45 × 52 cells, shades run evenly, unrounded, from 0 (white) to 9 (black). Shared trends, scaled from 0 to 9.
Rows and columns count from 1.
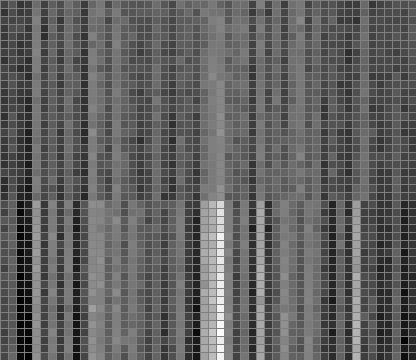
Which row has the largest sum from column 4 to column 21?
25
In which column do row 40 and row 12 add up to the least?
28
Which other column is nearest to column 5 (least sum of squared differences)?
12
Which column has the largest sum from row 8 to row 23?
4
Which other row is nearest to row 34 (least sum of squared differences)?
33
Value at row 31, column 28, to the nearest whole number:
1
